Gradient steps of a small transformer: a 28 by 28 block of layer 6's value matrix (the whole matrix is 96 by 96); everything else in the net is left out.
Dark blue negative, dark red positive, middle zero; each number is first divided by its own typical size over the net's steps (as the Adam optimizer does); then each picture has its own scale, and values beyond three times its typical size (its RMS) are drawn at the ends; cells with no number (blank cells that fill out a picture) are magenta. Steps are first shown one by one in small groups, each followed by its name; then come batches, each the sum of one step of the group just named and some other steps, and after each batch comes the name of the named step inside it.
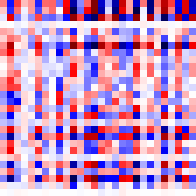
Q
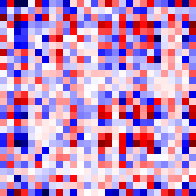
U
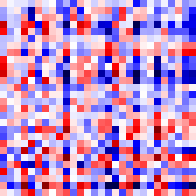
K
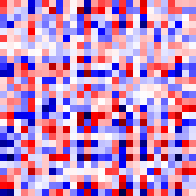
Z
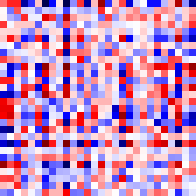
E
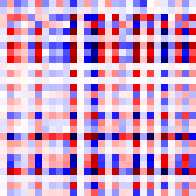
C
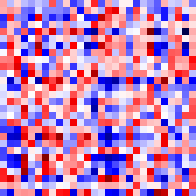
C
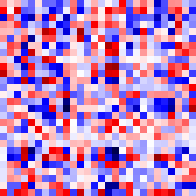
K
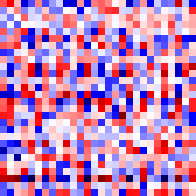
E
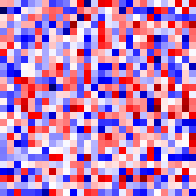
U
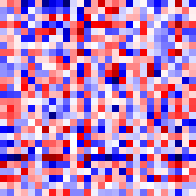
E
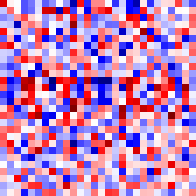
Q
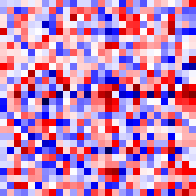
C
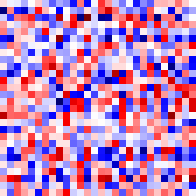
K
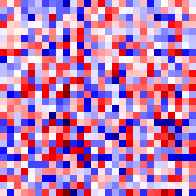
E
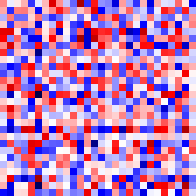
Q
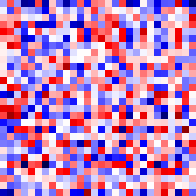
E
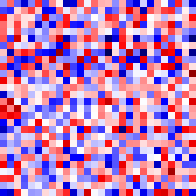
E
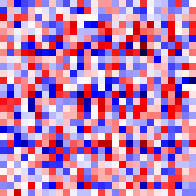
U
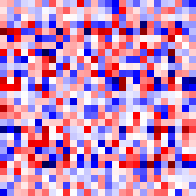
K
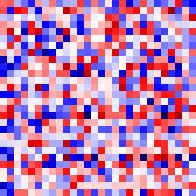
Z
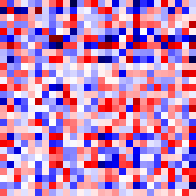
Q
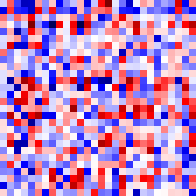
U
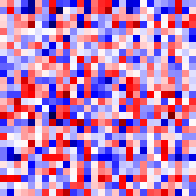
Z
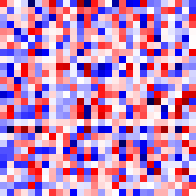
Z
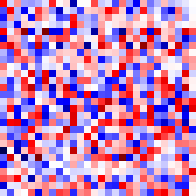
K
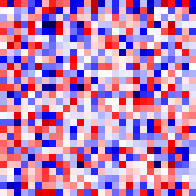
Q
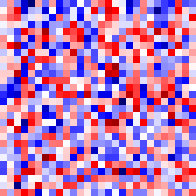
C
